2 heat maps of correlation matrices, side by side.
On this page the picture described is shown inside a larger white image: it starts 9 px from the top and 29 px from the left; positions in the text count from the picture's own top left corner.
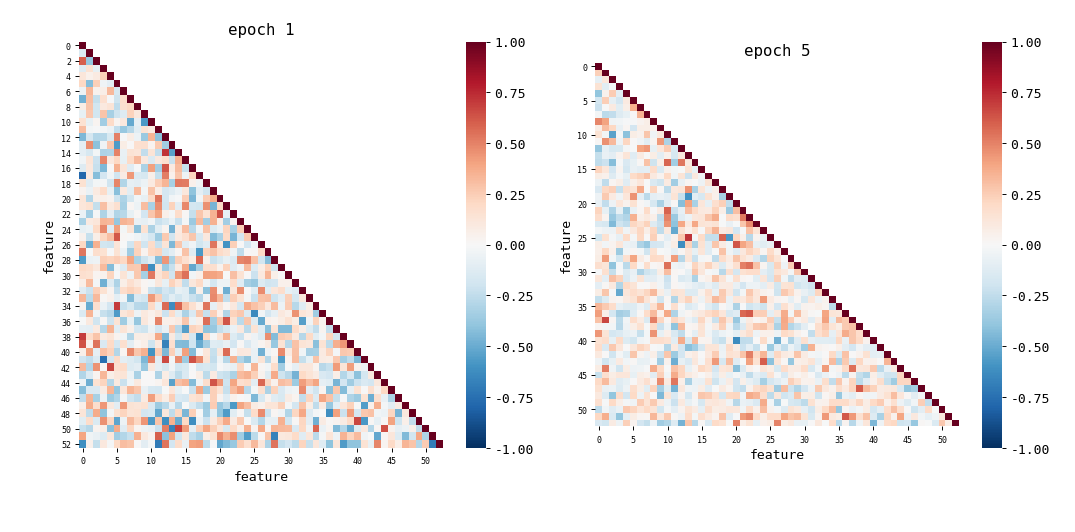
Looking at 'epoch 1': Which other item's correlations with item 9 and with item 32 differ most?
21
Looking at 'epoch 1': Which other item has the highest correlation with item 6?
47
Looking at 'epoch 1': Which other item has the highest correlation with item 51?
11
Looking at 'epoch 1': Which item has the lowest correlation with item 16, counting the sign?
49
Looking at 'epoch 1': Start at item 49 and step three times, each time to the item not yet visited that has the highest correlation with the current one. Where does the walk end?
36
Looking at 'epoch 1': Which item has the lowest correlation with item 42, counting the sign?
46
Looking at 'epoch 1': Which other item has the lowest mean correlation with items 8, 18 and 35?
43
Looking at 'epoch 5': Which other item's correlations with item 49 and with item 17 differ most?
26
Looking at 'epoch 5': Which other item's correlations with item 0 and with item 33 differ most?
3
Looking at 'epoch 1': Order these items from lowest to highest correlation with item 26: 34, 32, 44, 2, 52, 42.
42, 52, 34, 2, 32, 44
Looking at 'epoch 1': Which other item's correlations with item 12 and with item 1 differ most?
34
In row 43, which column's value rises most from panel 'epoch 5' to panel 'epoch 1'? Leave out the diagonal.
28
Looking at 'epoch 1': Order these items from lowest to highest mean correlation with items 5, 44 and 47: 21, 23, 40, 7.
40, 21, 7, 23
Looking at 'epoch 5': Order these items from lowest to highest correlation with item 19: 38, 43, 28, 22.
38, 28, 22, 43
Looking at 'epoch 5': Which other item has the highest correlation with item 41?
31
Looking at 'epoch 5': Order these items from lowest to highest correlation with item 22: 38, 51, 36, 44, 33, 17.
44, 38, 33, 17, 51, 36
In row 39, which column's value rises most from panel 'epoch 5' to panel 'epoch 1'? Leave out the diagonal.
2
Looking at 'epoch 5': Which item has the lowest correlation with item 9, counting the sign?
48
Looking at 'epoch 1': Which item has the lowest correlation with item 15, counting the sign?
37
